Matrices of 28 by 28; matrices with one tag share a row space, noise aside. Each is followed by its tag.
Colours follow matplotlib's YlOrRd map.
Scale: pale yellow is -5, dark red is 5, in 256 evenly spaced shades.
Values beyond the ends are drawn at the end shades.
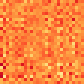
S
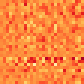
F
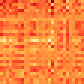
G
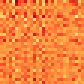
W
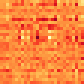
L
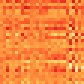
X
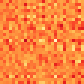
F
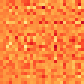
F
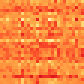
L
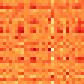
G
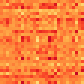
L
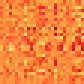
F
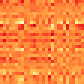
G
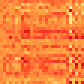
X
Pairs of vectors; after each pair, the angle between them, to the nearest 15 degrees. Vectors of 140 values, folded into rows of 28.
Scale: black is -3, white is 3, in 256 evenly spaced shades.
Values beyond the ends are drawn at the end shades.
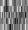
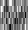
15 degrees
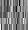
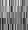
135 degrees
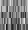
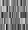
30 degrees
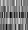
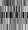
60 degrees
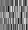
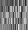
30 degrees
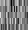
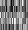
45 degrees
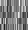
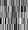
135 degrees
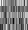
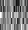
90 degrees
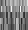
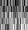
120 degrees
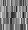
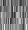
45 degrees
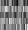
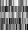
165 degrees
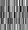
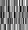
15 degrees
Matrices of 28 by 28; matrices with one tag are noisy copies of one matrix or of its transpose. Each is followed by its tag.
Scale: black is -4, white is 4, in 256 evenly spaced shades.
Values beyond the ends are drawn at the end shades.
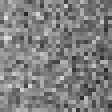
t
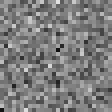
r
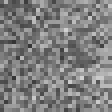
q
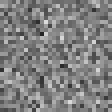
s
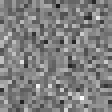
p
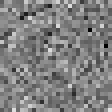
r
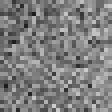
q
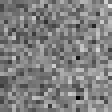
q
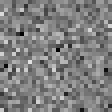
s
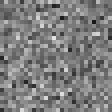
r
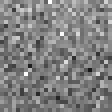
t
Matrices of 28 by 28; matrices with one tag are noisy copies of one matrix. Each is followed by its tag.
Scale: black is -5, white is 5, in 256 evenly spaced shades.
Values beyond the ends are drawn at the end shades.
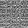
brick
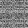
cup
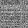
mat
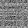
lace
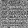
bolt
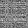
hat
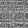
cup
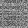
lace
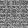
brick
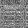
mat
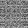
brick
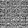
brick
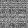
hat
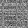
lace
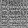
bolt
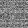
cup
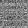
lace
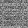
lace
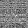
hat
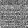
mat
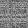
hat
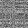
cup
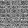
brick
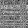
mat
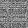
hat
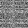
cup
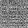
bolt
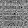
lace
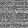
cup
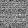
hat
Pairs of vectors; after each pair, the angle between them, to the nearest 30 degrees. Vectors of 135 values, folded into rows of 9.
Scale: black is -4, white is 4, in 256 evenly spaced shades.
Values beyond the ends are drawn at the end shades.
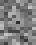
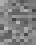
120 degrees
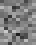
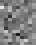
30 degrees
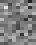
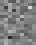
120 degrees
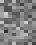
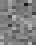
90 degrees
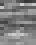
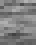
150 degrees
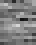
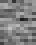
30 degrees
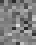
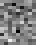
90 degrees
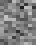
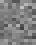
120 degrees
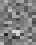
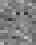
60 degrees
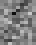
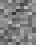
30 degrees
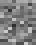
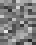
30 degrees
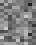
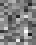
30 degrees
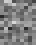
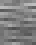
90 degrees
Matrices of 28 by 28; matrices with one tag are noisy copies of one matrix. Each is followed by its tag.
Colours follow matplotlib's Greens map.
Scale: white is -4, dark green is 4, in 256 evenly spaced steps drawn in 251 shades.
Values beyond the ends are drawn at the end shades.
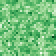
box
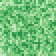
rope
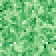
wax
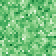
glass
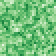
rope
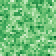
glass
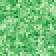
box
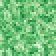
wax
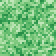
rope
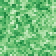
glass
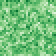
box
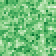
box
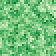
box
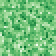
wax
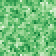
box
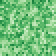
glass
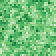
glass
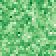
glass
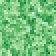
wax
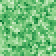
rope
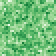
rope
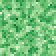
wax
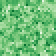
box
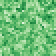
wax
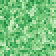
glass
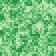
box
